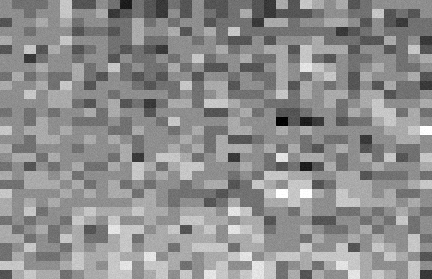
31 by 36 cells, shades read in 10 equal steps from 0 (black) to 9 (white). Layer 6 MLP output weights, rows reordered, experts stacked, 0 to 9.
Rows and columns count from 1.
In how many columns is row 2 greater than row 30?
4
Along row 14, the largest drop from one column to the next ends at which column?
24
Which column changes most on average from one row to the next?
26
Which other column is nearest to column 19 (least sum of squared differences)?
18
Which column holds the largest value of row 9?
28
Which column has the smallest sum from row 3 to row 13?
13
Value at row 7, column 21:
6
